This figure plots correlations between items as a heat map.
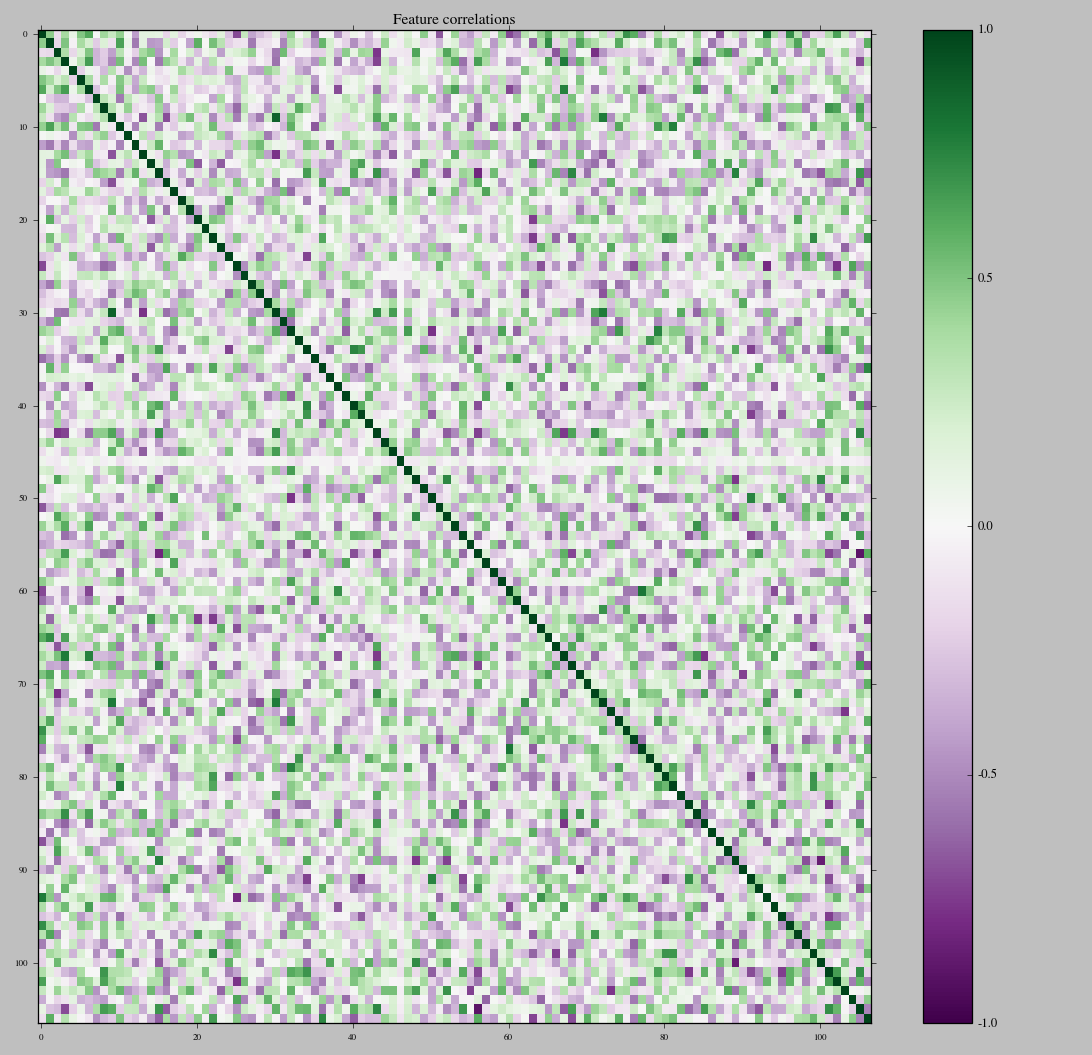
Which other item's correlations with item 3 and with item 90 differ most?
69
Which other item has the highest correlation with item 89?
15
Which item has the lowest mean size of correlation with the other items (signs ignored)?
46
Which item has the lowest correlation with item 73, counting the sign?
103
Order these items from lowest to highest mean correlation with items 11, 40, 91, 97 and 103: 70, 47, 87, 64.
87, 70, 47, 64
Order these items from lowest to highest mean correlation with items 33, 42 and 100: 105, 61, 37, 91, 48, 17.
91, 17, 61, 105, 48, 37
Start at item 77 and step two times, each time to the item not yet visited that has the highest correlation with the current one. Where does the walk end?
38
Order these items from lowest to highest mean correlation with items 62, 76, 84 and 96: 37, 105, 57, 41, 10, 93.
41, 105, 37, 10, 57, 93
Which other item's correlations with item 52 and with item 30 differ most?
43
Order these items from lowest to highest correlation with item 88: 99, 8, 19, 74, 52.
8, 74, 99, 19, 52
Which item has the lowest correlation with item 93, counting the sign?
25
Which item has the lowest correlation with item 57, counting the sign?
104
